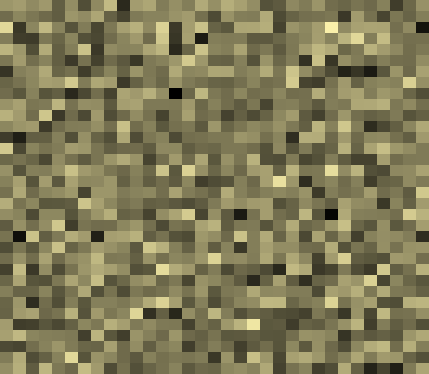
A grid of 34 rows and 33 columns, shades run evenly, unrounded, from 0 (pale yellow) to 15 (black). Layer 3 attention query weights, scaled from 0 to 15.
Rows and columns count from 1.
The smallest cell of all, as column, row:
26, 3
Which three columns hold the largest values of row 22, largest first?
2, 8, 33
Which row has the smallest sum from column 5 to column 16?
16
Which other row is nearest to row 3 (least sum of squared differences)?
5
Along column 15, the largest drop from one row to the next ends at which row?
20
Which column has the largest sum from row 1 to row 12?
14
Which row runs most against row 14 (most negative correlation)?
7
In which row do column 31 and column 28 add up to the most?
34
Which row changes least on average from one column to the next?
10
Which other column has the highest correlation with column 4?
23
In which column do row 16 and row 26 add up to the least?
6
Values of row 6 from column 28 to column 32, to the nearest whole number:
7 9 7 8 8
